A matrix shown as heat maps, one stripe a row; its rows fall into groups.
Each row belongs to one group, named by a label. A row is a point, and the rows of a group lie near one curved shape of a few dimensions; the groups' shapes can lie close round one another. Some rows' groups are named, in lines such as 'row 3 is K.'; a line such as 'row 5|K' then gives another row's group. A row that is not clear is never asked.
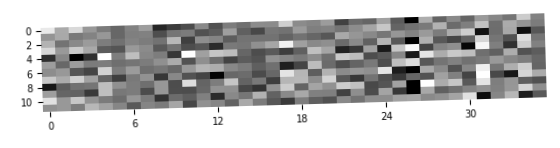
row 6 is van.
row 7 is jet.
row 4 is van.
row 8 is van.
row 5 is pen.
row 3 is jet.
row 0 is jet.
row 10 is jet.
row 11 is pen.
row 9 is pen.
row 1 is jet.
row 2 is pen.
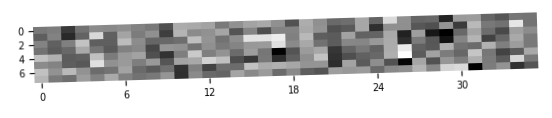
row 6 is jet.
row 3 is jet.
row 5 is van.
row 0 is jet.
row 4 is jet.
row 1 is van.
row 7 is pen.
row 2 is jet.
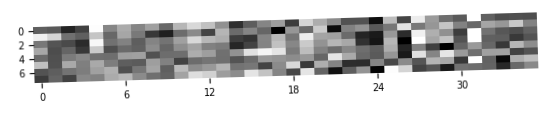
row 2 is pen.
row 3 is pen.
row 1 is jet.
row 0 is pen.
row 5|pen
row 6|van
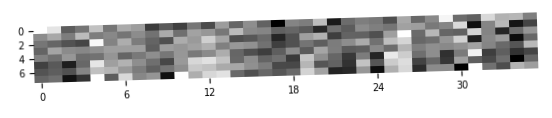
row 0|jet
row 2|van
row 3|pen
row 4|van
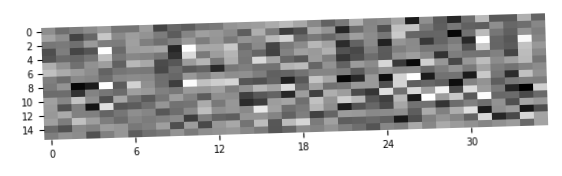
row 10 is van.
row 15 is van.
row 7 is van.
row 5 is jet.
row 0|jet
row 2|jet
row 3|van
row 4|van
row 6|jet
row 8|van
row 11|pen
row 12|jet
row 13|pen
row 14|van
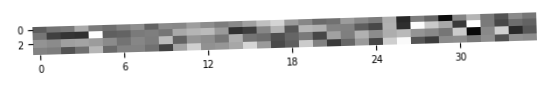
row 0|jet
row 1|pen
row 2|pen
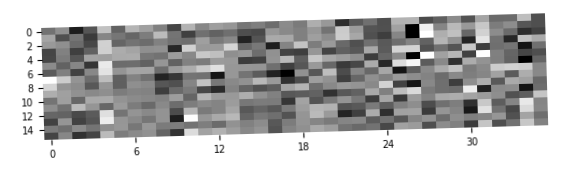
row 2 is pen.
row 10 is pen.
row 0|van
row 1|pen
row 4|pen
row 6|pen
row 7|jet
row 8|jet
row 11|van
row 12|van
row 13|van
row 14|van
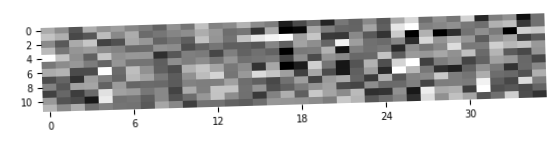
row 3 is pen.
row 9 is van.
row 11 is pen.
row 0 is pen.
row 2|jet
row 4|jet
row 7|jet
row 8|van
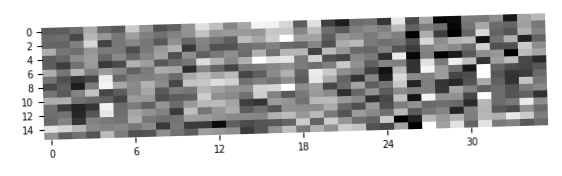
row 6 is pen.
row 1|jet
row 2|jet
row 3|pen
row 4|van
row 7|pen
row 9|jet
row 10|jet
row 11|pen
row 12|van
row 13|jet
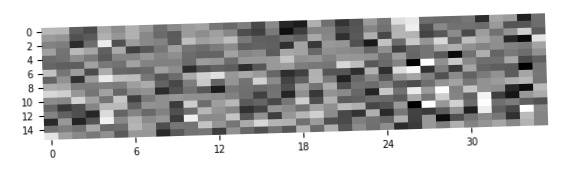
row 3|van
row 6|pen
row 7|pen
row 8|jet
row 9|jet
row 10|van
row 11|van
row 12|pen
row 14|jet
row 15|jet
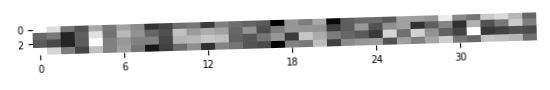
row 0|jet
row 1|van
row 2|pen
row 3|jet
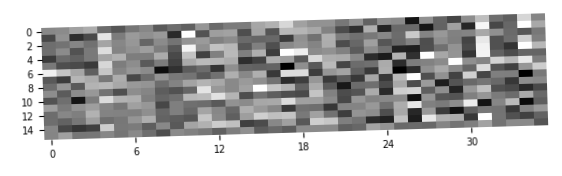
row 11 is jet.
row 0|jet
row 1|van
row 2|van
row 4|van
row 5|pen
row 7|van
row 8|pen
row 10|pen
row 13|jet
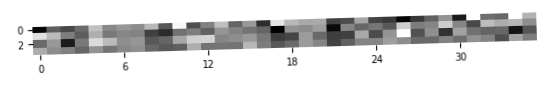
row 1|jet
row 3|jet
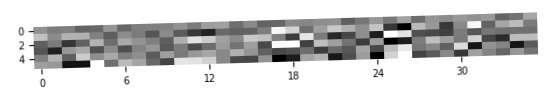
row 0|van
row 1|jet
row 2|jet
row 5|van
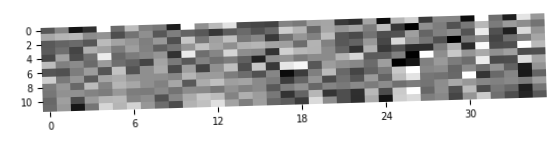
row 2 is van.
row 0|van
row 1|jet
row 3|jet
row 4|van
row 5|pen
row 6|van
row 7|van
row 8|pen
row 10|pen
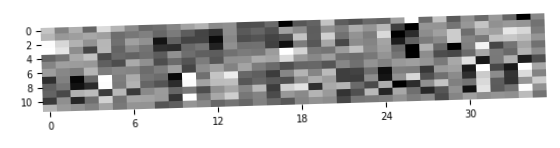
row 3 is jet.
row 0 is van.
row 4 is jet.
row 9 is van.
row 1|jet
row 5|jet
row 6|pen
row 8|van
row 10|van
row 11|jet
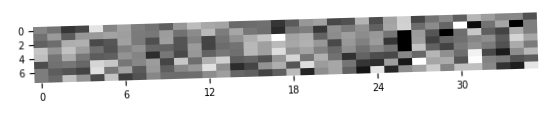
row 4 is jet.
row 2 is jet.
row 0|van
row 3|jet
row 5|van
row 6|pen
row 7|van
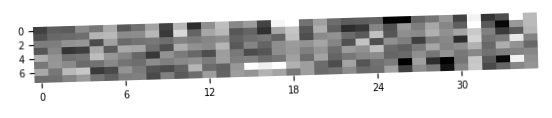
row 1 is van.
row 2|van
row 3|van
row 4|jet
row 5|van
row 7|jet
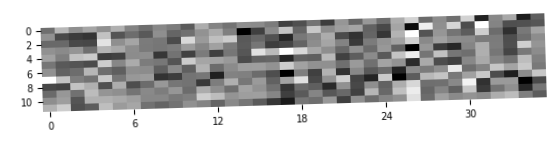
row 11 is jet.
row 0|pen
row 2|van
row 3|van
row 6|jet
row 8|van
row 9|pen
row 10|pen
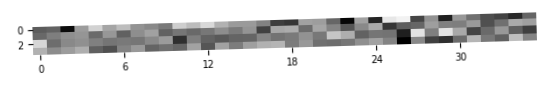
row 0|pen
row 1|van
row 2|pen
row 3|jet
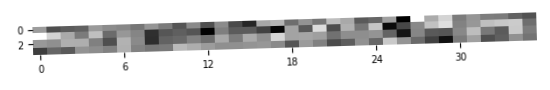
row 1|jet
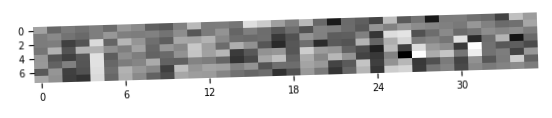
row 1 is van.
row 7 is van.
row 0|jet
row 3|pen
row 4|pen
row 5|pen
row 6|van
